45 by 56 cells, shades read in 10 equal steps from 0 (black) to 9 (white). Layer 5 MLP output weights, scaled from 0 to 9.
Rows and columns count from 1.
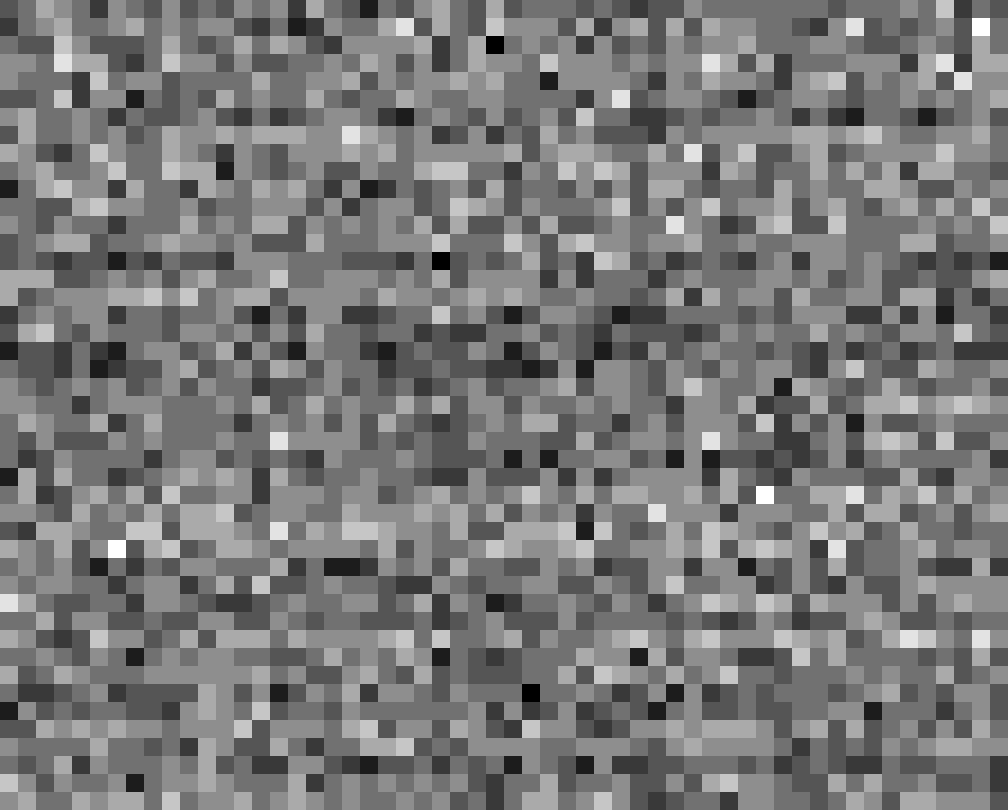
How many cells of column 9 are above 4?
15
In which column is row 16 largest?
16
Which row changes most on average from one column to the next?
2
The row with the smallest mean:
20
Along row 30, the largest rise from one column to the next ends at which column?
34
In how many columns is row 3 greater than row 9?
15
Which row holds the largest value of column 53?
4
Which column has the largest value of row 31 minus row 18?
7
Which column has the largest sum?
55
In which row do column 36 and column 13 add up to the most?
36
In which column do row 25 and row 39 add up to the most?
50
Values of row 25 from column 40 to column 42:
8 5 4
